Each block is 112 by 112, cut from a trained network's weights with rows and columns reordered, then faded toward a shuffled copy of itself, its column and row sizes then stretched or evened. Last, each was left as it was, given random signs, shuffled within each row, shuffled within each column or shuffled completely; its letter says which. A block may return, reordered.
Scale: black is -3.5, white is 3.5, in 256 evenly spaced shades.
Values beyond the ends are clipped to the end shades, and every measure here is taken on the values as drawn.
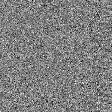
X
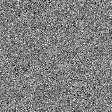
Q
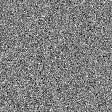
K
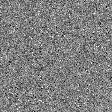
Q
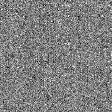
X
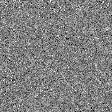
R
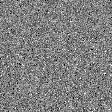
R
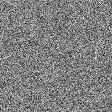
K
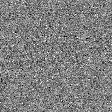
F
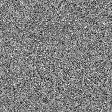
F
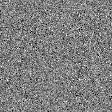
R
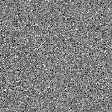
X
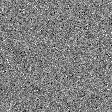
K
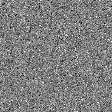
R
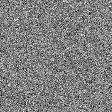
Q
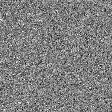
F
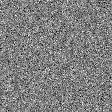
K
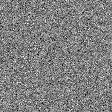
K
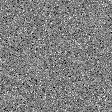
K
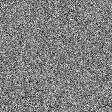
F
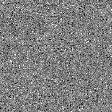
X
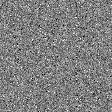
Q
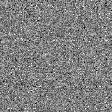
X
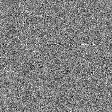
F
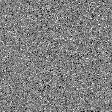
R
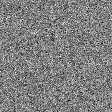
K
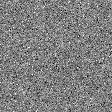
K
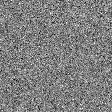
K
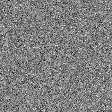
K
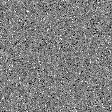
Q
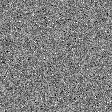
K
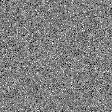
R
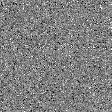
R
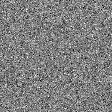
F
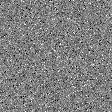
K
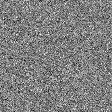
F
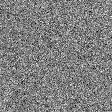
K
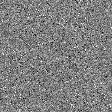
Q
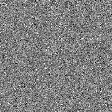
X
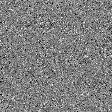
R
